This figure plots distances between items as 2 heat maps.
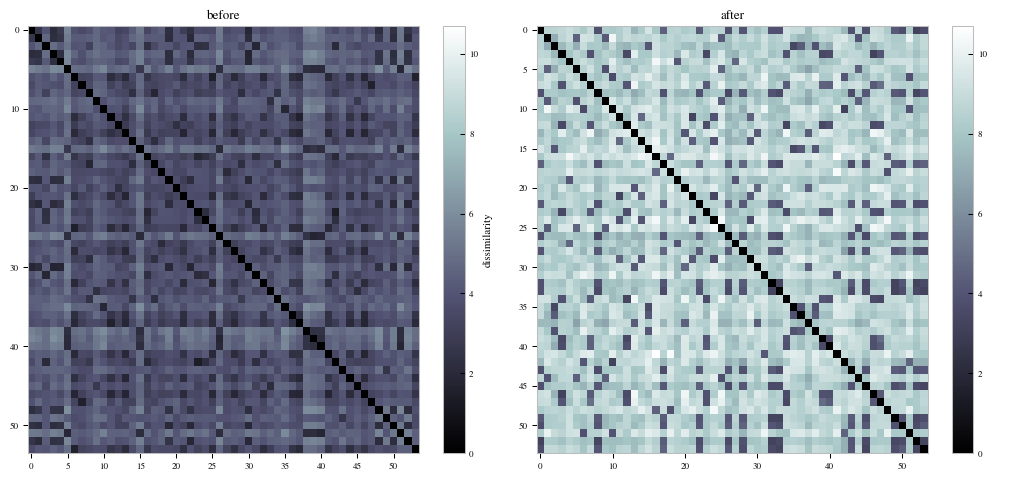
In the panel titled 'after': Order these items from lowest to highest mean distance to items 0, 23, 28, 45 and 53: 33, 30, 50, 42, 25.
33, 50, 42, 30, 25
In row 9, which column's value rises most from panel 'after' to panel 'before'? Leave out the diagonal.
5
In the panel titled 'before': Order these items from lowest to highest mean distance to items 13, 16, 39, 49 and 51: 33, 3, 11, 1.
11, 33, 1, 3
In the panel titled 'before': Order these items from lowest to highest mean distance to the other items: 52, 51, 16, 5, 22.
16, 22, 52, 51, 5
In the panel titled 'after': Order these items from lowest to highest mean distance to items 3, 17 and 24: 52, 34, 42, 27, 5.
52, 34, 27, 42, 5
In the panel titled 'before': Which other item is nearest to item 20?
12
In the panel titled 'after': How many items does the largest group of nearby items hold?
14
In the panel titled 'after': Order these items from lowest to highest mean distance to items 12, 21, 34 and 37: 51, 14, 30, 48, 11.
11, 14, 30, 51, 48
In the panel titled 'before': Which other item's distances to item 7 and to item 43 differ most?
47
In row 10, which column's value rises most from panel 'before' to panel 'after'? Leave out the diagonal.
35
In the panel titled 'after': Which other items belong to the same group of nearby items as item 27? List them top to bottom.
4, 19
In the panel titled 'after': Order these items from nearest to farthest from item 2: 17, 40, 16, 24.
40, 24, 17, 16
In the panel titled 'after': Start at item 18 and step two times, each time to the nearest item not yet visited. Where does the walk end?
16
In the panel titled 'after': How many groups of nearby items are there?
10
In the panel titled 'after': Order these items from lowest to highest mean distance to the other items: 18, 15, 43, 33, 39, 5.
33, 43, 39, 5, 15, 18
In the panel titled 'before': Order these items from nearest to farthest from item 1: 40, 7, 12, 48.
48, 12, 7, 40
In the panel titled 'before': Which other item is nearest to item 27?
18
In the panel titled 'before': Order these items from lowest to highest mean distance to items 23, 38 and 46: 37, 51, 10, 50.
37, 51, 50, 10
